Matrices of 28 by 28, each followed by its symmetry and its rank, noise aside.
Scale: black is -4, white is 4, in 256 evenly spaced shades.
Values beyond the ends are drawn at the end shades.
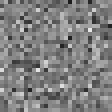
antisymmetric, rank six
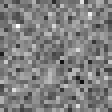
symmetric, rank seven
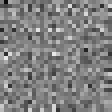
no symmetry, rank six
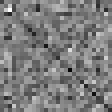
symmetric, rank seven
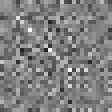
symmetric, rank five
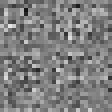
antisymmetric, rank six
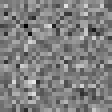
no symmetry, rank five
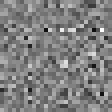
no symmetry, rank six
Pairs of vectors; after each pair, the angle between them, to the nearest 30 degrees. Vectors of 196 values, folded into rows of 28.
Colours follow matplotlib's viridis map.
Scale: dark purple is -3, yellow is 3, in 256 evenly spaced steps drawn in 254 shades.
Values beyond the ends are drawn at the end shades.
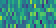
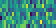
150 degrees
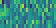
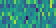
60 degrees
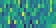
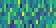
30 degrees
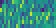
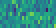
60 degrees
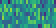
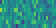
60 degrees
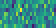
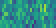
60 degrees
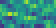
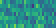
120 degrees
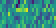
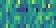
150 degrees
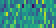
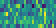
30 degrees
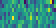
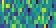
90 degrees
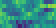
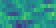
30 degrees
